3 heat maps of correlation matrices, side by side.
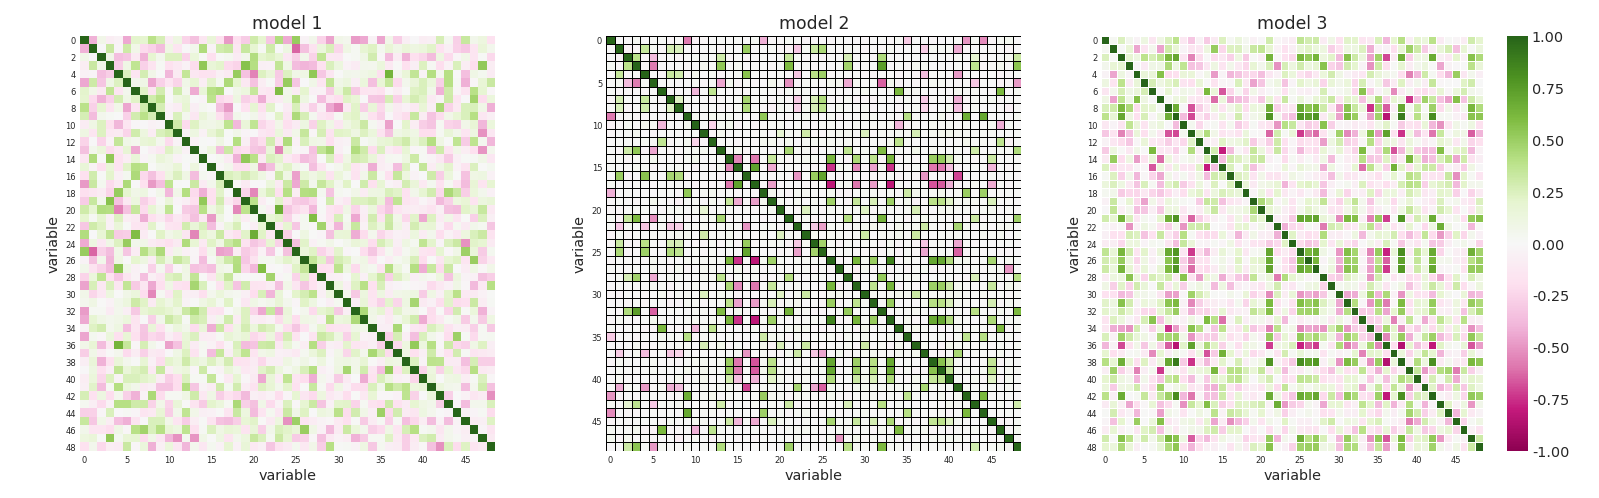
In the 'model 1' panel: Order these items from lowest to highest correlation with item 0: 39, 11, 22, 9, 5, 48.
5, 22, 48, 39, 11, 9
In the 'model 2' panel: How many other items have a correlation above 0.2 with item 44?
4
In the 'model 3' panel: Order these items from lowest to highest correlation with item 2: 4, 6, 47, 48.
4, 6, 48, 47
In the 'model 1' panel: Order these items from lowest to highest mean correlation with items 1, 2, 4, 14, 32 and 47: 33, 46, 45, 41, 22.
45, 46, 41, 33, 22
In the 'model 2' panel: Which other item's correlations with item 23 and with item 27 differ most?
47
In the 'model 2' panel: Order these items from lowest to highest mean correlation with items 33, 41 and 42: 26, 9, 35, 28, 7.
7, 28, 35, 9, 26
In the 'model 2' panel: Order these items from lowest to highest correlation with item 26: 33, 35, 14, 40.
35, 40, 14, 33
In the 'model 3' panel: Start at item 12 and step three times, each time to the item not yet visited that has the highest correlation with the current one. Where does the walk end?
36
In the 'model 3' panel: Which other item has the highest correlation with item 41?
7
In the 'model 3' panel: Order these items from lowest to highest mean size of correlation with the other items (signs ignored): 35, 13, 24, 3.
24, 3, 13, 35
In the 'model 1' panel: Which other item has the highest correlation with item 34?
37
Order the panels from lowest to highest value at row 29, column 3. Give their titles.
model 3, model 2, model 1
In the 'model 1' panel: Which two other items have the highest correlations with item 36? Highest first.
4, 39
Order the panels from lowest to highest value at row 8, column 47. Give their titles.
model 2, model 1, model 3
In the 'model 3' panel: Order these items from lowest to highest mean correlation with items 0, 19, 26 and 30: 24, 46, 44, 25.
24, 46, 44, 25
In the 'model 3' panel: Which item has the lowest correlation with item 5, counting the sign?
19
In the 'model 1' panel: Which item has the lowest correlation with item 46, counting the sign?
29
